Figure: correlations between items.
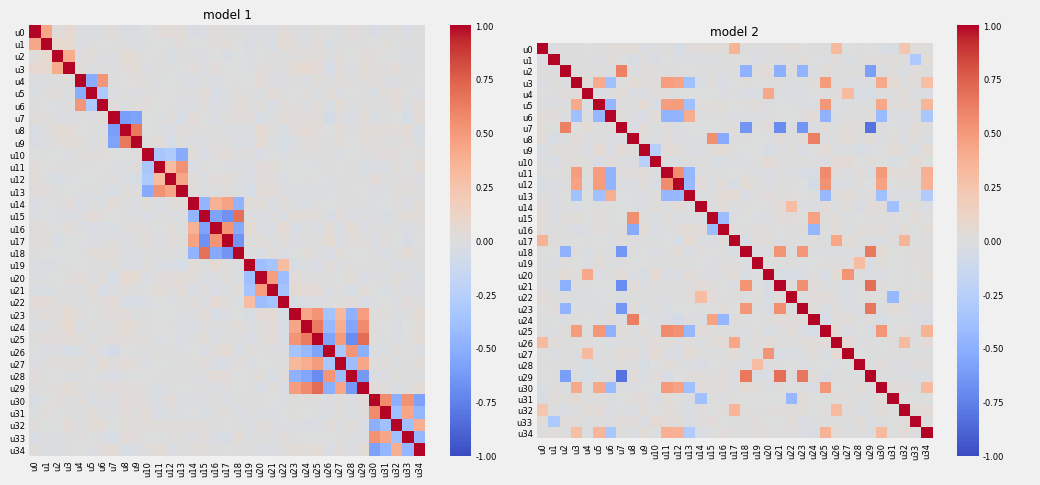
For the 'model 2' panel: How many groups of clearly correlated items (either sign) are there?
9
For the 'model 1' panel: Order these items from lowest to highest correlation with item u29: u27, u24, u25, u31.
u31, u27, u24, u25
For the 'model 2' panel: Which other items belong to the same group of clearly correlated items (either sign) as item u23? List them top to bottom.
u2, u7, u18, u21, u29
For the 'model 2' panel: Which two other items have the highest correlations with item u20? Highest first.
u27, u4
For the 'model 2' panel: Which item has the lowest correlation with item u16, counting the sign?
u8
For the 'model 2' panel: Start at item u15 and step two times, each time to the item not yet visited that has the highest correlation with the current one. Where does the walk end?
u24
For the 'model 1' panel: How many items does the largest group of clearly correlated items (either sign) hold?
7
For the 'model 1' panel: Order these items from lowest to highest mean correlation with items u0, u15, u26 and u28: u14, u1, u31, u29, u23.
u29, u23, u14, u31, u1
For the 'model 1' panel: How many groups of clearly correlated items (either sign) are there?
9
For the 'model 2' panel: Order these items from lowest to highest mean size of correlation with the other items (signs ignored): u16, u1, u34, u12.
u1, u16, u34, u12
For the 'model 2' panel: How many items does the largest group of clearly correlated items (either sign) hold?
9
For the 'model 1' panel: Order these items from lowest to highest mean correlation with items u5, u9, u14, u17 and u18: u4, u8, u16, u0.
u4, u0, u16, u8
